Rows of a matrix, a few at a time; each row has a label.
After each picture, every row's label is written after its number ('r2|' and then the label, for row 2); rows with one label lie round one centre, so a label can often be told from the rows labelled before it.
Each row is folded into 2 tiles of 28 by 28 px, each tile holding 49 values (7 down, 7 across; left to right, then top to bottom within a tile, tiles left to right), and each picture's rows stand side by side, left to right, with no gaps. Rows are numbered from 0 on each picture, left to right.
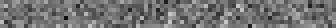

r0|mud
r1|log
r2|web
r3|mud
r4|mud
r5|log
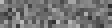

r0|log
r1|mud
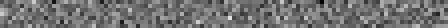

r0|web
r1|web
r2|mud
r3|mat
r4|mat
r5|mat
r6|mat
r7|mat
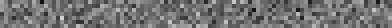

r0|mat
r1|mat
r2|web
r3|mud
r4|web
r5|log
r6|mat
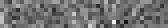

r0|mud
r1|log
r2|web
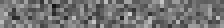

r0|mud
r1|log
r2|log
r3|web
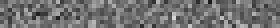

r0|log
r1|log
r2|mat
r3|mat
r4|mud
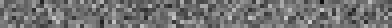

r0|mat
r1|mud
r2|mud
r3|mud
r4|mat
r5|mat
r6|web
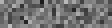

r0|mat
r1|web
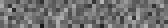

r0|mat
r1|mud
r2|log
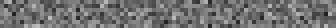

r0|web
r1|log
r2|log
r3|mat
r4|web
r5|log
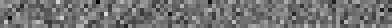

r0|log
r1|mat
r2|web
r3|mat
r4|web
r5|web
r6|web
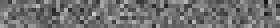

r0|mud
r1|mat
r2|log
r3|web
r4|mat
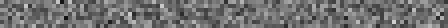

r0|log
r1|log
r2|log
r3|mud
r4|web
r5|web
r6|log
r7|web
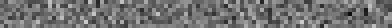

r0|log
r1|mat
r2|web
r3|log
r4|log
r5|log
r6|web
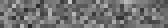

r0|mat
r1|log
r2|web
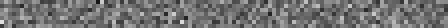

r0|web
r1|mat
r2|mud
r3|mud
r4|mat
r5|mud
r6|mat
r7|mud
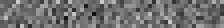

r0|mat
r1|log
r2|mat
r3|mud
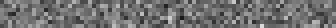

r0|web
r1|mat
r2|mud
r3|mud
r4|web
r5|log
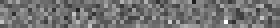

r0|web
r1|log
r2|web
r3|web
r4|mud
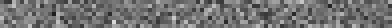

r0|mud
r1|mud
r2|mud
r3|mat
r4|log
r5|web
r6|mud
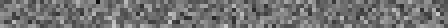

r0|mud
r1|mat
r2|mud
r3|mud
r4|log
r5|web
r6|mat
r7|web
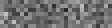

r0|mud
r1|log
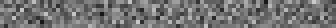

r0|web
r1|log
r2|web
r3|web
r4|mat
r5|web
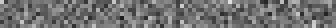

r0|log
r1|web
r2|log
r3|mud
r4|mat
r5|log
